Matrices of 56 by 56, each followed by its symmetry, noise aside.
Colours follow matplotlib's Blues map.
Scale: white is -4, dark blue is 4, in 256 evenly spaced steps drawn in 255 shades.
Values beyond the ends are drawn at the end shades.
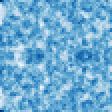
mirrored top to bottom.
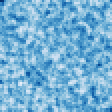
symmetric across the other diagonal.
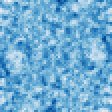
same after a half turn.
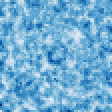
symmetric across the other diagonal.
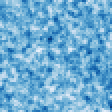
antisymmetric.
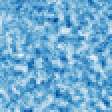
antisymmetric.
